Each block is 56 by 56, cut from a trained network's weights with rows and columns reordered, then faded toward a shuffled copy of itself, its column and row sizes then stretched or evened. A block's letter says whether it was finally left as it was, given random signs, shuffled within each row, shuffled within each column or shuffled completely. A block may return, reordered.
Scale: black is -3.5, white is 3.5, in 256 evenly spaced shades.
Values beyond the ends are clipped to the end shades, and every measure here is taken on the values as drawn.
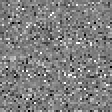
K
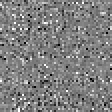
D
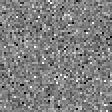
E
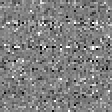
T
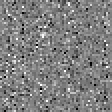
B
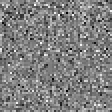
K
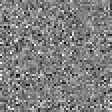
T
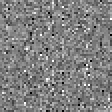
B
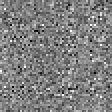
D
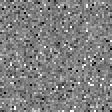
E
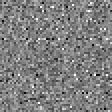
K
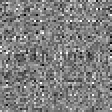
D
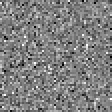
B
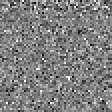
K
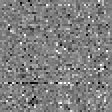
D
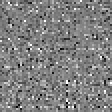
T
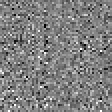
D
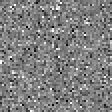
B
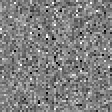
B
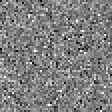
E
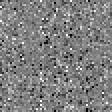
B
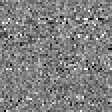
K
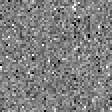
B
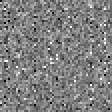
B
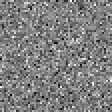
E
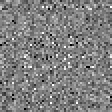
D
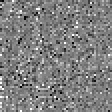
B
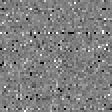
K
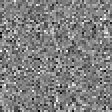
D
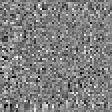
D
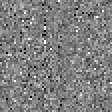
B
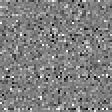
K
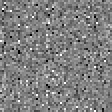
B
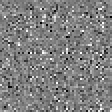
D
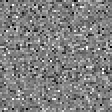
K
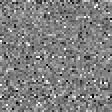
K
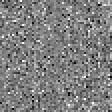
B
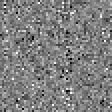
B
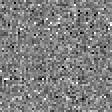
K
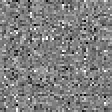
D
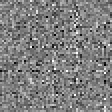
T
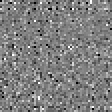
D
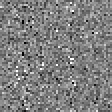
B
